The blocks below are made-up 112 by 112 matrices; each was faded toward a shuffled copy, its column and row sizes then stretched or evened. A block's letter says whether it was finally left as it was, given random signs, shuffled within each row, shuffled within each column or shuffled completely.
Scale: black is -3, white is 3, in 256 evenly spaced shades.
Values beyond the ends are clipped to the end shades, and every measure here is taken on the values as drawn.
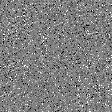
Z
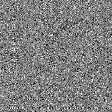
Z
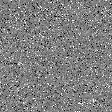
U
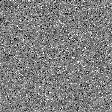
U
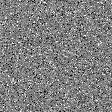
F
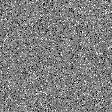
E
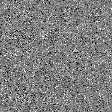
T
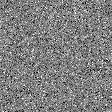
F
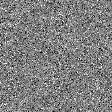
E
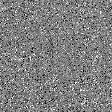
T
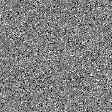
T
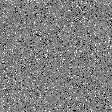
E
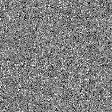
T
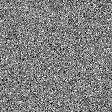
F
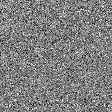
U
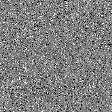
T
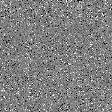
Z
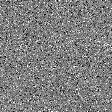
U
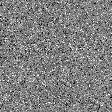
U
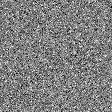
F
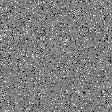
Z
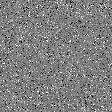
U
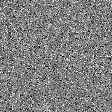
U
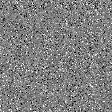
T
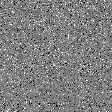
T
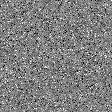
F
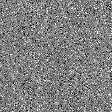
T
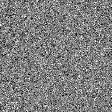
T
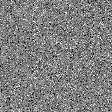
E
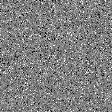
T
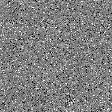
T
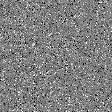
E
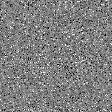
Z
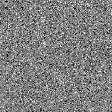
Z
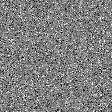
E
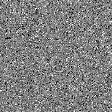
Z
